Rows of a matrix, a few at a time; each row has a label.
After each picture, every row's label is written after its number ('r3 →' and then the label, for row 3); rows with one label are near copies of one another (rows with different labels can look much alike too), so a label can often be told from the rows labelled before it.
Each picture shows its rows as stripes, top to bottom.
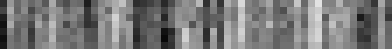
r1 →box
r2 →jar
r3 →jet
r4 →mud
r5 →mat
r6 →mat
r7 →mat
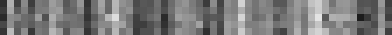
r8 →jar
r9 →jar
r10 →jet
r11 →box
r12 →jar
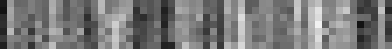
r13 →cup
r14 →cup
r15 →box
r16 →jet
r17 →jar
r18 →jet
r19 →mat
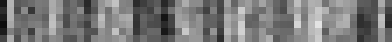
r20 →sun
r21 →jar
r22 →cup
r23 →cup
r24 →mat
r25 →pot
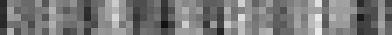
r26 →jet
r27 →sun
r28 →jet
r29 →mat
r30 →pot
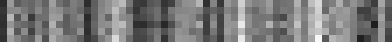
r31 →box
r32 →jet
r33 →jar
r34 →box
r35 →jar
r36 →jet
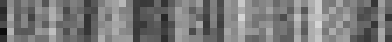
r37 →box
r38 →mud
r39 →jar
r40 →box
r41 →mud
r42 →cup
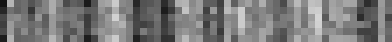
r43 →sun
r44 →mat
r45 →jet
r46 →box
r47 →pot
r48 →sun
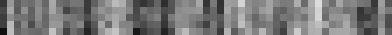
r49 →box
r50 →pot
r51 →jet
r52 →jar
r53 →sun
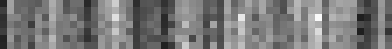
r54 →sun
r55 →sun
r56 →jet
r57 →mat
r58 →jet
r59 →mud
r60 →mat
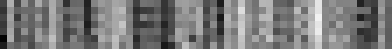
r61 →pot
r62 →box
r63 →pot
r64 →box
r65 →pot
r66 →mud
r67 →mat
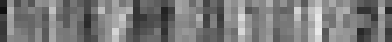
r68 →mud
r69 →cup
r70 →box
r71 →box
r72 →jet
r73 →jet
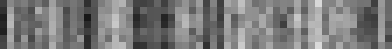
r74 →box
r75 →mud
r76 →sun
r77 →sun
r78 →mud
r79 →jar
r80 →box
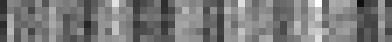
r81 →jet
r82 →mat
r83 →pot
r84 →sun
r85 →jar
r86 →pot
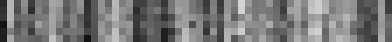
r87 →jar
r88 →jar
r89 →sun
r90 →mud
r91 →mat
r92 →sun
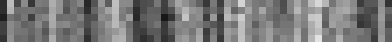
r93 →jar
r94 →sun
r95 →mat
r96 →jet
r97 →box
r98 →box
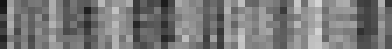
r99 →cup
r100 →sun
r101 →pot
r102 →sun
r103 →pot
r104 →mat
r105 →jar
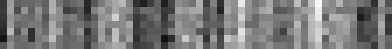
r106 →box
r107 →pot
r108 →jet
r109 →cup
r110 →jar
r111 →mat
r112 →box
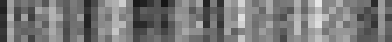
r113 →box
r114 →mud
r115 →jar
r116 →box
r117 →sun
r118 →jar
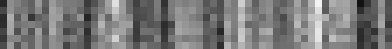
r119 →jet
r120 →jet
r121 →jar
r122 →cup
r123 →pot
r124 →jet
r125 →pot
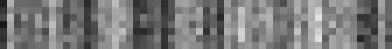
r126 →sun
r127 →box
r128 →pot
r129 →mud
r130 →box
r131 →jet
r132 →sun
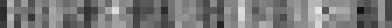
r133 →jar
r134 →jet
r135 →jar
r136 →pot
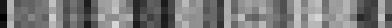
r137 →sun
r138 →sun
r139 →cup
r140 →sun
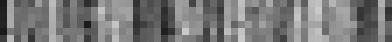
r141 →mud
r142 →cup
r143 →cup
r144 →sun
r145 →mat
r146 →jar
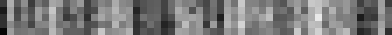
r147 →jar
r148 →mud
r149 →pot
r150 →mat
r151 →cup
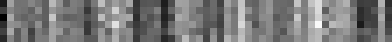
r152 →cup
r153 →jet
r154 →cup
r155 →jet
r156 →jar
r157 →mat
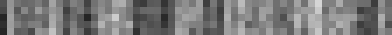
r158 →box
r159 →pot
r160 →sun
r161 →cup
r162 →mud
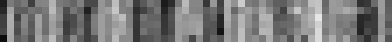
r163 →mat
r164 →sun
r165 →pot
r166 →pot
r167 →pot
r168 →mud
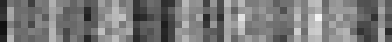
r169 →mat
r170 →sun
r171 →box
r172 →mat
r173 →cup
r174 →sun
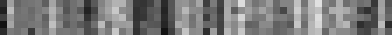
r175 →box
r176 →sun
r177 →box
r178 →cup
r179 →mat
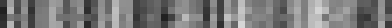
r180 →jar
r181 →jar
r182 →mat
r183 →jar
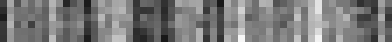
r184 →pot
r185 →box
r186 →cup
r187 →jar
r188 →box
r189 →box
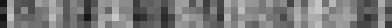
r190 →mud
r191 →jar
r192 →sun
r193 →cup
